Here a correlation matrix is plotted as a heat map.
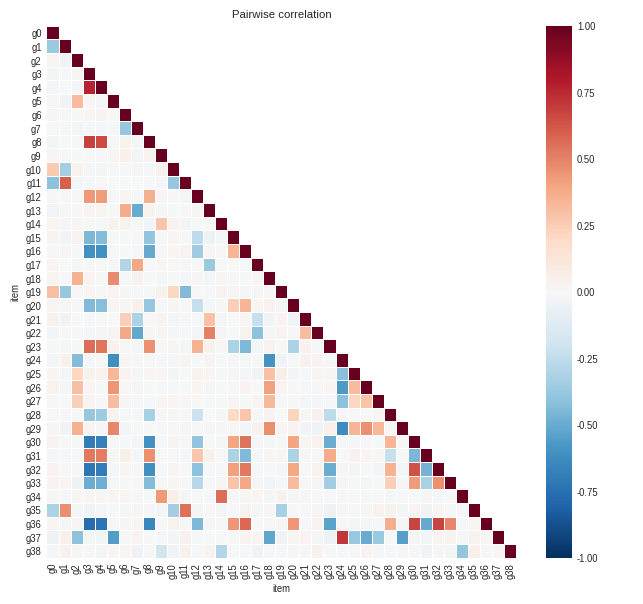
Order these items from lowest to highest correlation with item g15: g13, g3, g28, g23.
g3, g23, g13, g28
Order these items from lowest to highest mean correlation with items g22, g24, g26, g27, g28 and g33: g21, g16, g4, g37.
g4, g37, g21, g16
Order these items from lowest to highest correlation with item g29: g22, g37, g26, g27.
g37, g22, g27, g26
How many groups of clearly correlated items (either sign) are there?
5
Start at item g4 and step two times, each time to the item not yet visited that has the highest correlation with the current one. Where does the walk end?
g8
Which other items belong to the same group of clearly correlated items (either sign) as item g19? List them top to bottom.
g0, g1, g10, g11, g35
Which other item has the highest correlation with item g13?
g22
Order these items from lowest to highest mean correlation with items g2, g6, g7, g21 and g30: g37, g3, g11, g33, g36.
g3, g37, g11, g33, g36
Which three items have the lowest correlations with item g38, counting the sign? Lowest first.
g34, g14, g9
